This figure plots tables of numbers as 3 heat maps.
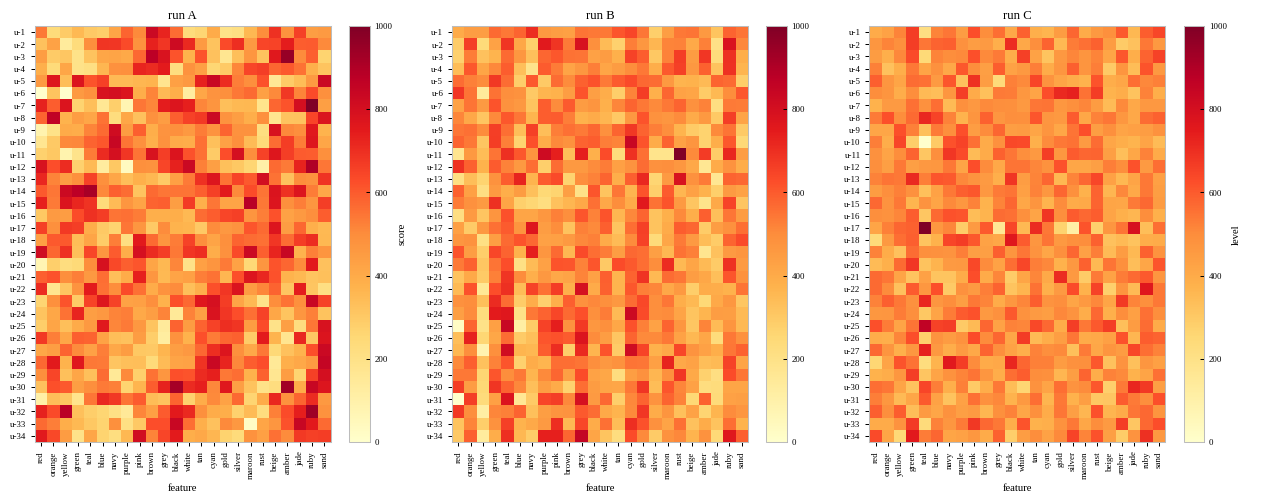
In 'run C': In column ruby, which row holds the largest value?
u-22
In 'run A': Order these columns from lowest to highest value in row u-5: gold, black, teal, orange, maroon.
black, maroon, teal, gold, orange
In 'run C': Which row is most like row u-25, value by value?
u-8
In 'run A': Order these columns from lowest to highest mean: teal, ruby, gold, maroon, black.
maroon, teal, gold, black, ruby
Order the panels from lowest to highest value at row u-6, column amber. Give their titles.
run B, run C, run A
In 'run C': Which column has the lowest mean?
beige
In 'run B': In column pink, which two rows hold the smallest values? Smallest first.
u-14, u-15
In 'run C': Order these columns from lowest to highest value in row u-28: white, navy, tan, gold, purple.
gold, tan, white, purple, navy
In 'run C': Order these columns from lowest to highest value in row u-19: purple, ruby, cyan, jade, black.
jade, cyan, black, purple, ruby
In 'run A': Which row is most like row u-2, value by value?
u-11
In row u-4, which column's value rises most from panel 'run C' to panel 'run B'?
orange
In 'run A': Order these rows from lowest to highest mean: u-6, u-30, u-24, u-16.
u-6, u-24, u-16, u-30
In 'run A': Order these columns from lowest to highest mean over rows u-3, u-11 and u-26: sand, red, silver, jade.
red, sand, silver, jade
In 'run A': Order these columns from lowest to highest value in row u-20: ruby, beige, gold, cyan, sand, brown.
sand, brown, cyan, gold, beige, ruby
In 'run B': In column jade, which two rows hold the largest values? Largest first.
u-5, u-9
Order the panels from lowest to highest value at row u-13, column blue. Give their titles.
run A, run C, run B
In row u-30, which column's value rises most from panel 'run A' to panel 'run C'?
rust
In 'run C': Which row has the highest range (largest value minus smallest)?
u-17
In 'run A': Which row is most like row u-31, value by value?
u-20
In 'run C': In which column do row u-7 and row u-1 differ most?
teal
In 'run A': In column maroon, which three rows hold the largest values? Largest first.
u-15, u-19, u-21
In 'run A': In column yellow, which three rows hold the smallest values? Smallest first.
u-6, u-11, u-2
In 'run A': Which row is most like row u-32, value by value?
u-7
